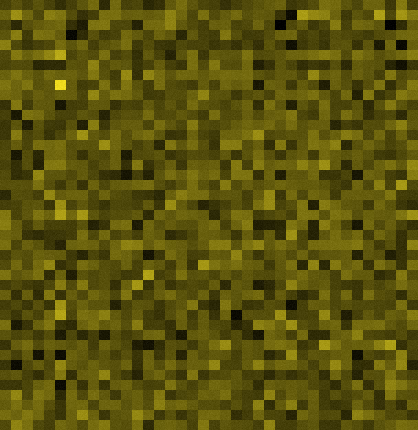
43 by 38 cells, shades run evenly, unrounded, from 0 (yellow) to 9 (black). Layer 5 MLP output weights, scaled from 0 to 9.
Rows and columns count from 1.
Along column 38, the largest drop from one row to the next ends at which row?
22
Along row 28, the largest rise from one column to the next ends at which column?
15
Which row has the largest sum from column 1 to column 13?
34
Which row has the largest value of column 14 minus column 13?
29
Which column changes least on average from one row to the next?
23
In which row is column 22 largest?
32
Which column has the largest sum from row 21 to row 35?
7
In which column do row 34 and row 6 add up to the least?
33
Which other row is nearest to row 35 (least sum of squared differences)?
20
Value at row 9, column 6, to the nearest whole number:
0
